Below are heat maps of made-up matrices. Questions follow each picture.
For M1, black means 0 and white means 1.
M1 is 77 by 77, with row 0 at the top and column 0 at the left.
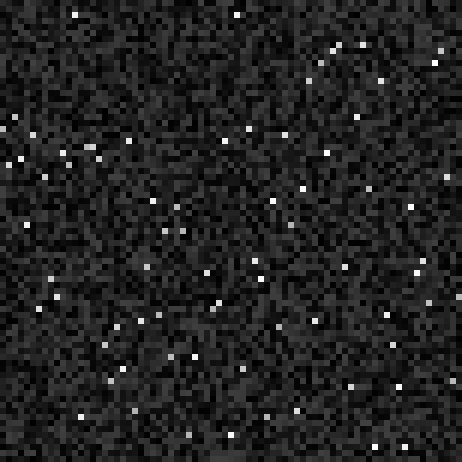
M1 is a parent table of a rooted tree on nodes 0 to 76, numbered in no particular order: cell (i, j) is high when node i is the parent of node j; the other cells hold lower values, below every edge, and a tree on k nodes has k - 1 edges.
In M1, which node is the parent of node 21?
23
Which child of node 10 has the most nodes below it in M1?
53
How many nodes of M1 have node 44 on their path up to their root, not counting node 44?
6
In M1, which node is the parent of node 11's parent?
38
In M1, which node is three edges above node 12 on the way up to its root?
54
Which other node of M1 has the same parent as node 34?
69
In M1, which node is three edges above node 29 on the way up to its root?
33
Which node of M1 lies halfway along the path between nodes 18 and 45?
13
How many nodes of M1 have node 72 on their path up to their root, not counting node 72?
12
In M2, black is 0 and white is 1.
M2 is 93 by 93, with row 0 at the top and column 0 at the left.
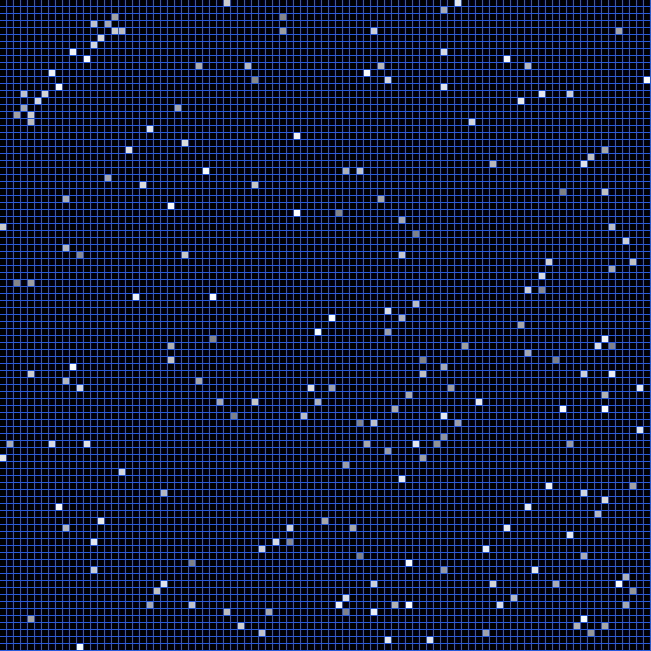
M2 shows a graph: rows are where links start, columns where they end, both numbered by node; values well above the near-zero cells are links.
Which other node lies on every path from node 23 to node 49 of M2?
node 83
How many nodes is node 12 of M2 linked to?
2
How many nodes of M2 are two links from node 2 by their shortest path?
1
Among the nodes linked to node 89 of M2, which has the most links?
node 86
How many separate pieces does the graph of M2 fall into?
6
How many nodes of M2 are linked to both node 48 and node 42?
1
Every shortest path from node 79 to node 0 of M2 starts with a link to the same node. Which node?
node 51
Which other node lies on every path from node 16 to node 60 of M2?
node 4
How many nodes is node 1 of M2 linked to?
1
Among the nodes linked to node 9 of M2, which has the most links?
node 75
